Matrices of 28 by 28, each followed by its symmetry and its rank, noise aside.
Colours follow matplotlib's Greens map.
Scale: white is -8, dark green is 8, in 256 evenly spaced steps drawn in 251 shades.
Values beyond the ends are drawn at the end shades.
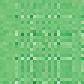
no symmetry, rank two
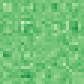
symmetric, rank four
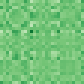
symmetric, rank two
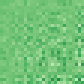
no symmetry, rank two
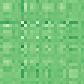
symmetric, rank two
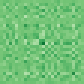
symmetric, rank two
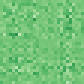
antisymmetric, rank four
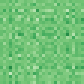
no symmetry, rank three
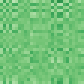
no symmetry, rank two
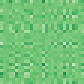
antisymmetric, rank two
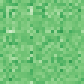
symmetric, rank four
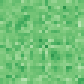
symmetric, rank four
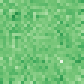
symmetric, rank four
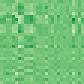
no symmetry, rank two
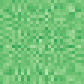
no symmetry, rank three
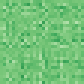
antisymmetric, rank four
